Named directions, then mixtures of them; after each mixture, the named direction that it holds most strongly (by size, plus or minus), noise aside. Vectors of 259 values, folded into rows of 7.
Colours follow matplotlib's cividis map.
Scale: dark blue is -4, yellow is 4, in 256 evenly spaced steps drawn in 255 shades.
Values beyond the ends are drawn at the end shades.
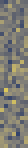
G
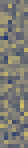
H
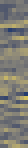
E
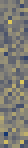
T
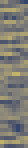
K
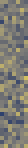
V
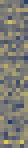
T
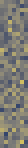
T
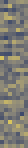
K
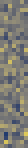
H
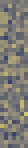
H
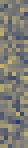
V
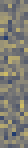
H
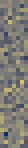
T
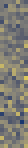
V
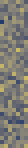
V
